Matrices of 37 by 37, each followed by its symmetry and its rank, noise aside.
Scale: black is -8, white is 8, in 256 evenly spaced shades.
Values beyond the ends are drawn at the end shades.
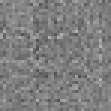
no symmetry, rank six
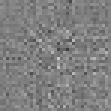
no symmetry, rank six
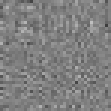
no symmetry, rank five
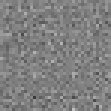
no symmetry, rank five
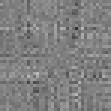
antisymmetric, rank four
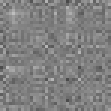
symmetric, rank four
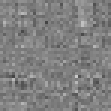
no symmetry, rank five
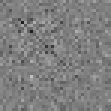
symmetric, rank four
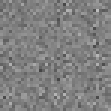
no symmetry, rank six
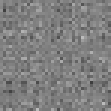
no symmetry, rank five
